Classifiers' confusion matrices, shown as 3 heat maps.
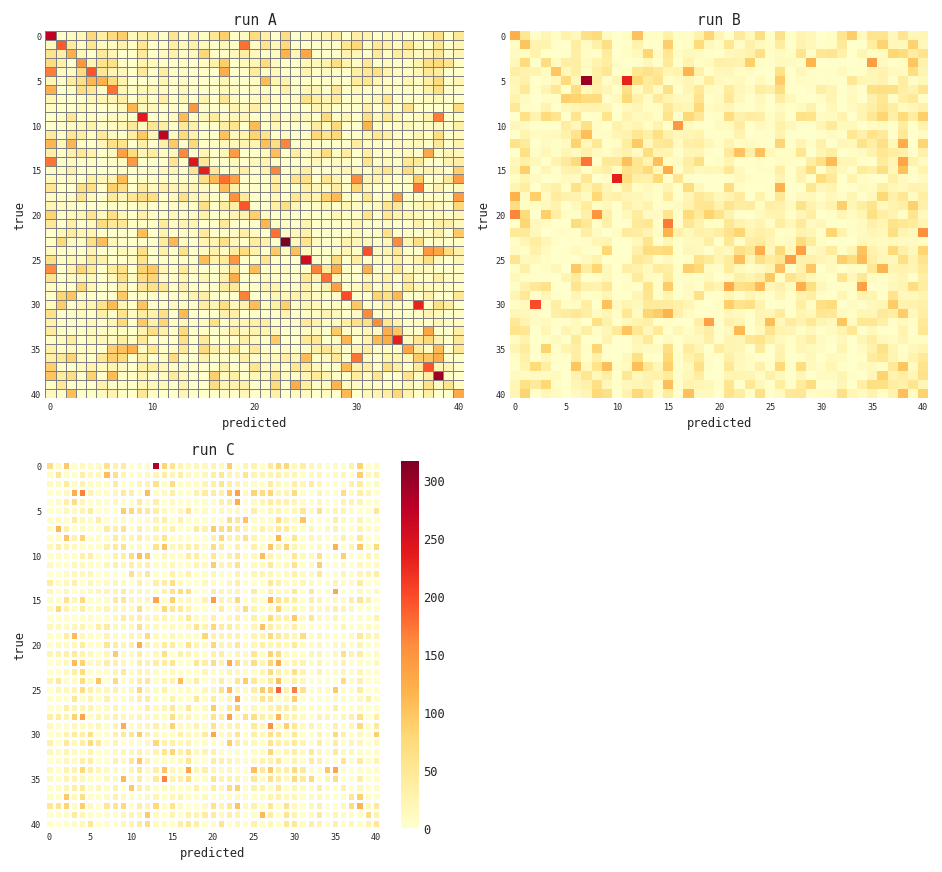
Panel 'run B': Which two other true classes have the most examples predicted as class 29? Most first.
3, 26
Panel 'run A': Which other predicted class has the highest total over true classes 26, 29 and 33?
34
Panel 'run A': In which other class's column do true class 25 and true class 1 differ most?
19
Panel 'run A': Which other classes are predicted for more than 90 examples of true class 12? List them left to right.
0, 2, 21, 23
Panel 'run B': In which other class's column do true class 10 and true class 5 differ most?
7
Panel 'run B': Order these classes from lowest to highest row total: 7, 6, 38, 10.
10, 38, 7, 6
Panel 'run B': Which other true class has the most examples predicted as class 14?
31
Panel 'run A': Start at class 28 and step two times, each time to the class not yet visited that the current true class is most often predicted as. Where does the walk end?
17
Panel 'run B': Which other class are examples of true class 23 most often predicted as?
28
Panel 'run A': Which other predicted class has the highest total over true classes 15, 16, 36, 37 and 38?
30
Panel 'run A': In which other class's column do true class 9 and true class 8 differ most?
38
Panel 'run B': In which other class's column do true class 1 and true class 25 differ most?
27
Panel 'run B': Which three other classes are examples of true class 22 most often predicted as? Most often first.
40, 15, 31
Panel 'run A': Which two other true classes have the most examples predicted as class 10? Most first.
26, 27
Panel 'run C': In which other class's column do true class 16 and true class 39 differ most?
26
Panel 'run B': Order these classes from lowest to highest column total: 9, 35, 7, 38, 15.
9, 35, 7, 38, 15
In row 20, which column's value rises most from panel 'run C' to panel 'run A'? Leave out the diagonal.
0
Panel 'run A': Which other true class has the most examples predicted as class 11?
32
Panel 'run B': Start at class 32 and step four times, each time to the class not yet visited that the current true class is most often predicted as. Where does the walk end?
38
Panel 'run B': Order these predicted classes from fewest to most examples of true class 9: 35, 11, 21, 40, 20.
20, 11, 35, 21, 40
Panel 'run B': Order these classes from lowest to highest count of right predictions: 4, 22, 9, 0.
9, 22, 4, 0
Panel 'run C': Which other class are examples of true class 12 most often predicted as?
10
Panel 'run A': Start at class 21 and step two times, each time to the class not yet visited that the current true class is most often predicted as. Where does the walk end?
4
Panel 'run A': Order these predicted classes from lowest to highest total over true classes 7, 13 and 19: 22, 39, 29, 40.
39, 29, 40, 22
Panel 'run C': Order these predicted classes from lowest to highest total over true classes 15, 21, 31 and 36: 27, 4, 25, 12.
12, 25, 4, 27
